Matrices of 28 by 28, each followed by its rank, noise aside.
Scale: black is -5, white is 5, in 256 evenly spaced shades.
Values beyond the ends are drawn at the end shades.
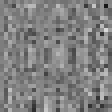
four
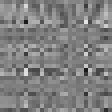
two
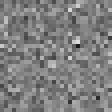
six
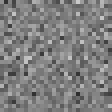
eight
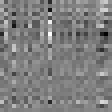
two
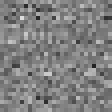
six
